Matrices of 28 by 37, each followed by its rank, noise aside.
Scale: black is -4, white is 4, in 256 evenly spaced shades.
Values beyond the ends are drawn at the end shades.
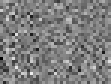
seven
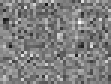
seven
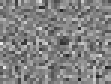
seven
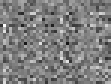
six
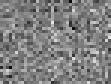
eight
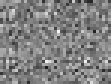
six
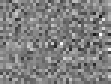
eight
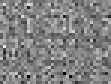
five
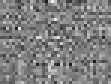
six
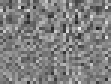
five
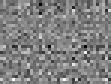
five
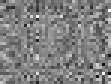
six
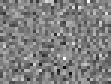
seven
